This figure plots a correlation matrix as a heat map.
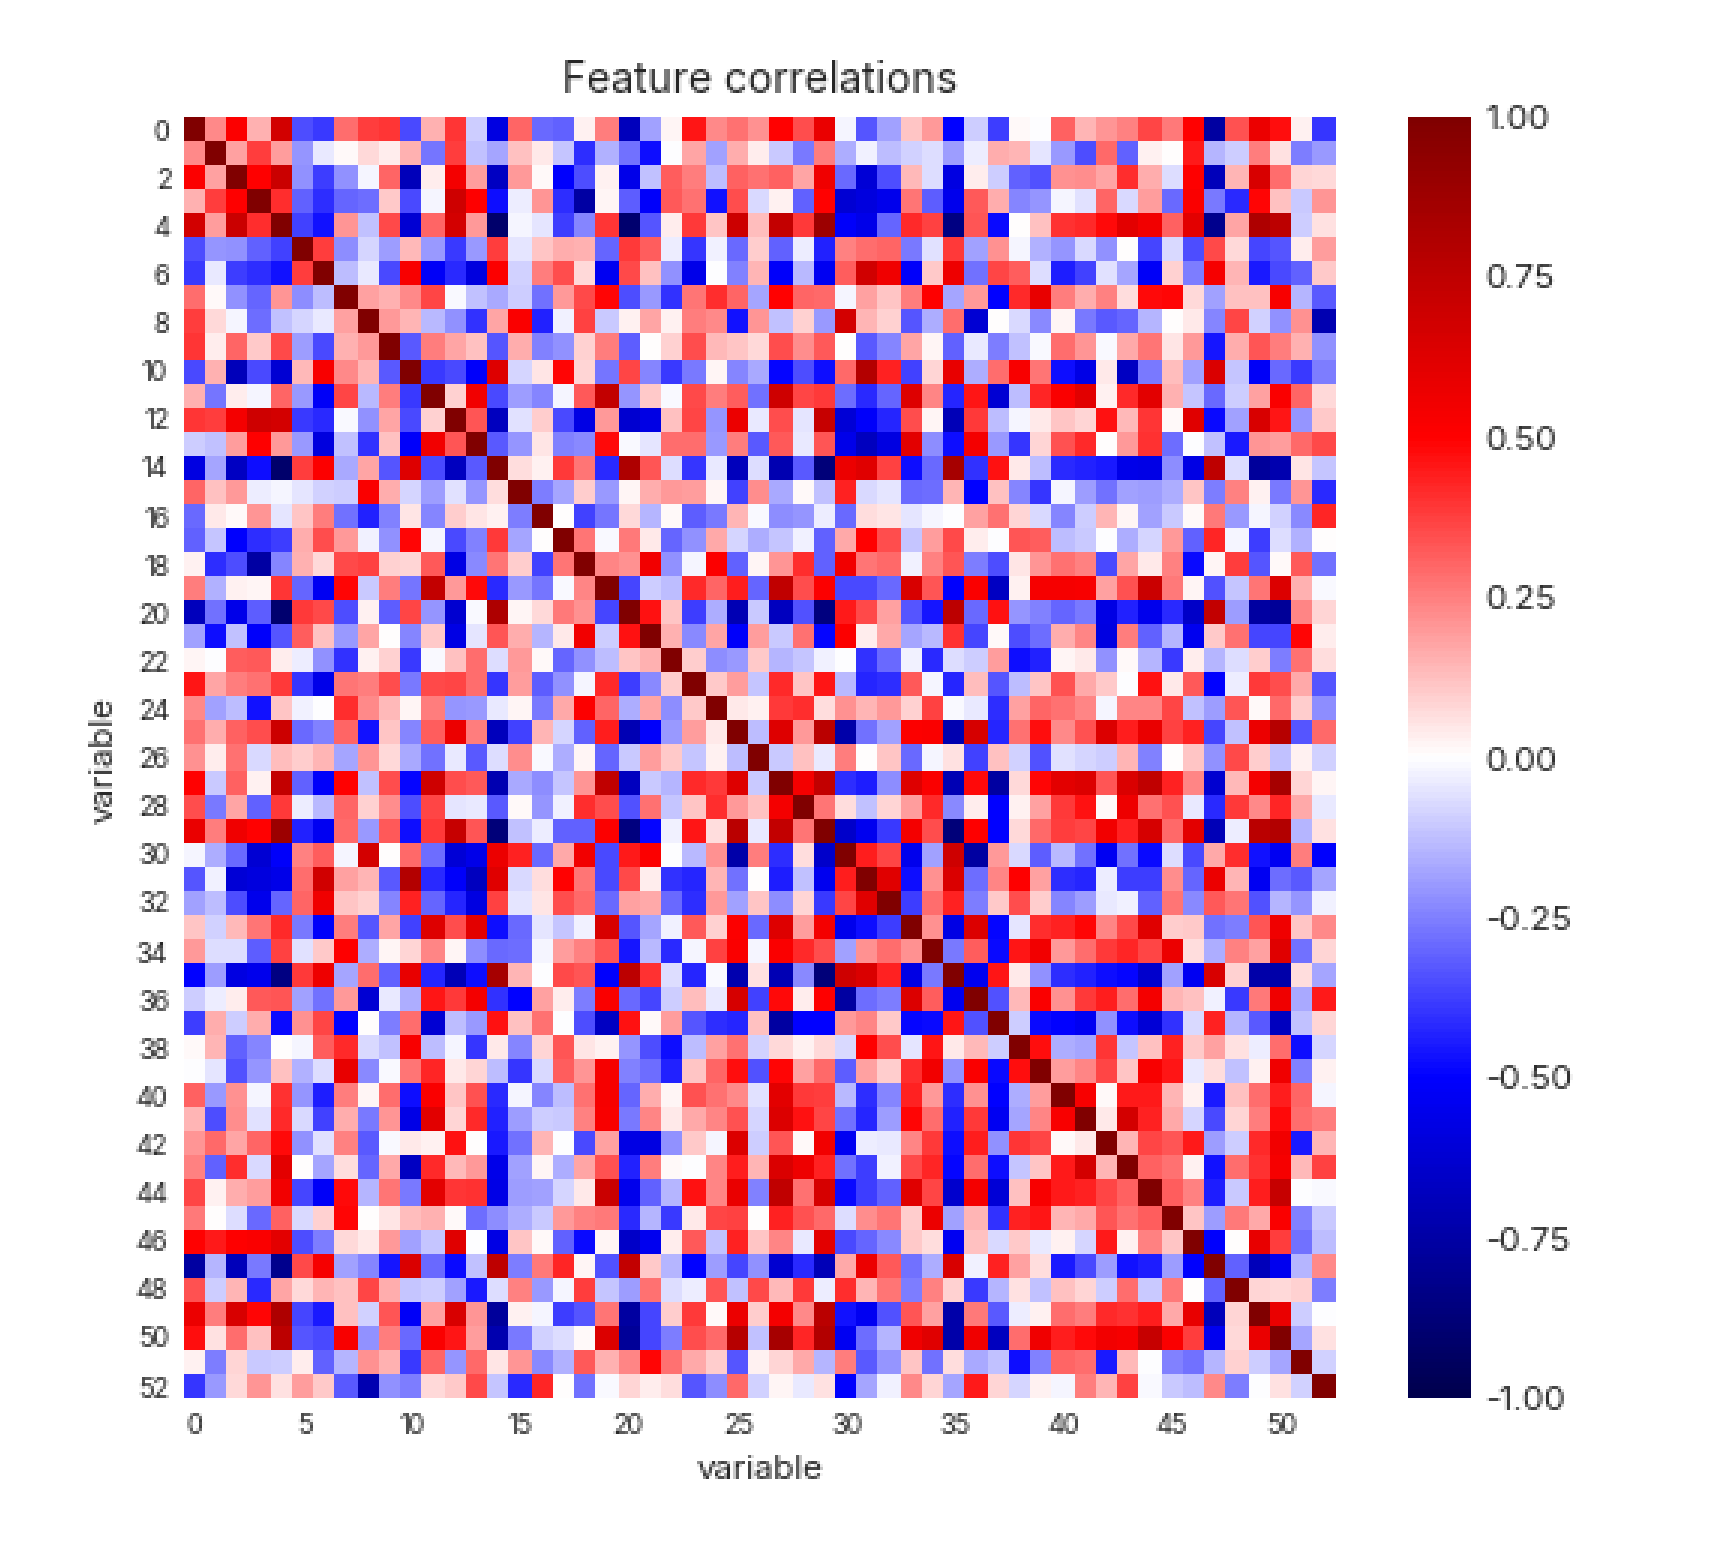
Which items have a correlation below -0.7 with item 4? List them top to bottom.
14, 20, 35, 47
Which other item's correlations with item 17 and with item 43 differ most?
10
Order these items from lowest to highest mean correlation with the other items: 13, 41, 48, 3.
3, 13, 48, 41
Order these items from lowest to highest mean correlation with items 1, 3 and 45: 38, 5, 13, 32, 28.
5, 32, 28, 13, 38
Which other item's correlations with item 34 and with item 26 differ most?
39
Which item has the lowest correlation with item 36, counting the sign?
30
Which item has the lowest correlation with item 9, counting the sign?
47
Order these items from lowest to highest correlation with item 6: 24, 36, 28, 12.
12, 36, 28, 24
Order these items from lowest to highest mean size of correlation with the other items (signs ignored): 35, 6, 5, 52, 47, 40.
52, 5, 40, 6, 47, 35
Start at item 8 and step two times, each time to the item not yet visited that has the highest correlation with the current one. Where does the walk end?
35
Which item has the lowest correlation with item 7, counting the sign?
37
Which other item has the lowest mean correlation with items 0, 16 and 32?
13
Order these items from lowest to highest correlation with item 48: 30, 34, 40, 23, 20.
20, 23, 40, 34, 30
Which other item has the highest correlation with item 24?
18
